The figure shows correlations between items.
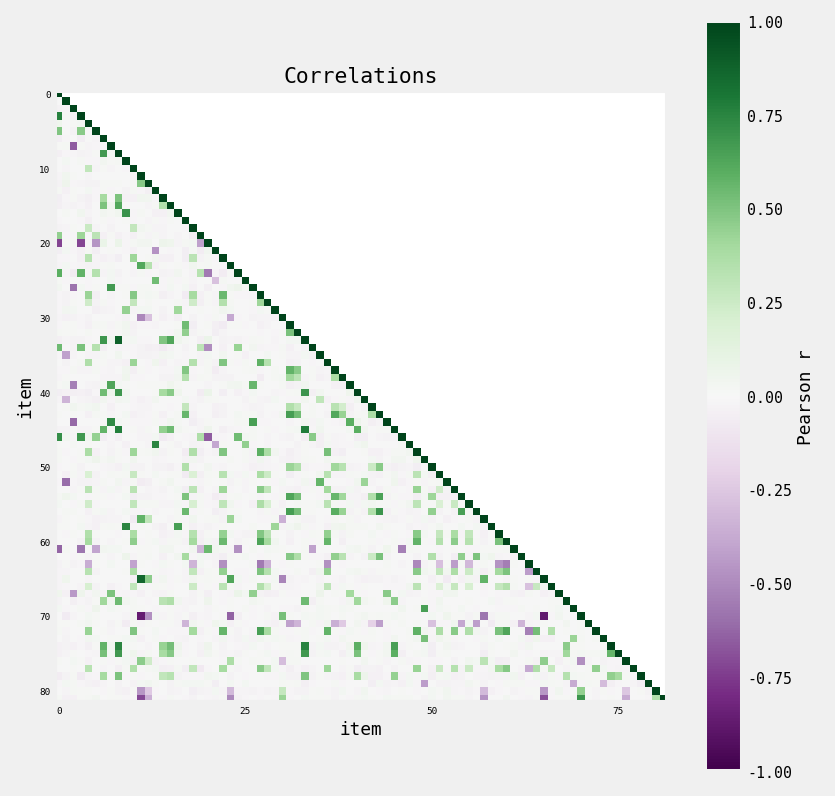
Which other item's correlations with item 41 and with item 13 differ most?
47
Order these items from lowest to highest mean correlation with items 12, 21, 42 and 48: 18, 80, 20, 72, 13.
13, 80, 20, 18, 72
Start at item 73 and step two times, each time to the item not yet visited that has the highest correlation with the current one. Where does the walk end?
69
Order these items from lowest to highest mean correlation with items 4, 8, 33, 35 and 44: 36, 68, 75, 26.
36, 26, 68, 75
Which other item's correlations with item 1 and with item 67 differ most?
52
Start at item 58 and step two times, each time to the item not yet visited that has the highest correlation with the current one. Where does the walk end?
16
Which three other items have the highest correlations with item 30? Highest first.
70, 81, 80
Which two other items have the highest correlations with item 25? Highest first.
13, 47
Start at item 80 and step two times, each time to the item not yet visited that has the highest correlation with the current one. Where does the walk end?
81
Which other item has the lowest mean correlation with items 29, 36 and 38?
63
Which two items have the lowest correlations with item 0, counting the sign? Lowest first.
20, 61
